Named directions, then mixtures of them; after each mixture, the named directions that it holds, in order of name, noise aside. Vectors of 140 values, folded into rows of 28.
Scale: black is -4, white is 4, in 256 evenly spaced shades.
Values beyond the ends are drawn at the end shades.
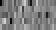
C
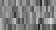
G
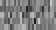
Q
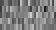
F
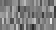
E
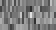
F, G, Q.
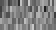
F.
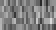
G.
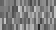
C, E, G.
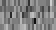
Q.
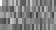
C, F.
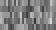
G, Q.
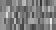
E, G.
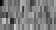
C, F.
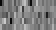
C.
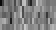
C.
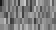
C, F, Q.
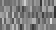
E.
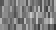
F, G.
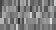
E, F, G.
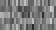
E, Q.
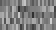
E.
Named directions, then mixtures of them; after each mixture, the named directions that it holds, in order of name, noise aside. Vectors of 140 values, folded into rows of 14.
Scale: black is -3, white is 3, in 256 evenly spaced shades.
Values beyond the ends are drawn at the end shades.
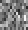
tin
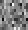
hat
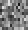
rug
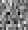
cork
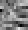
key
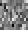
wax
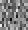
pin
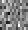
cork.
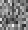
cork, pin, wax.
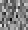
pin.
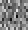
pin.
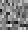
cork, key.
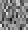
pin.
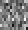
tin, wax.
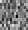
pin.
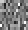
cork, pin, rug.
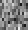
cork, hat, wax.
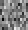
hat, rug.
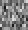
rug, wax.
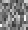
tin, wax.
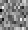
key, pin, rug.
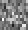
hat, pin, wax.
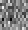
pin, rug.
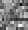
cork, hat, key.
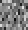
cork, hat, tin.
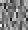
pin, wax.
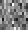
hat.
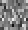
wax.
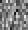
pin, tin.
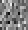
cork.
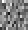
cork, wax.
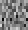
hat, pin.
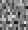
cork, key, rug.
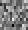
wax.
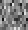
hat.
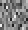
pin, wax.
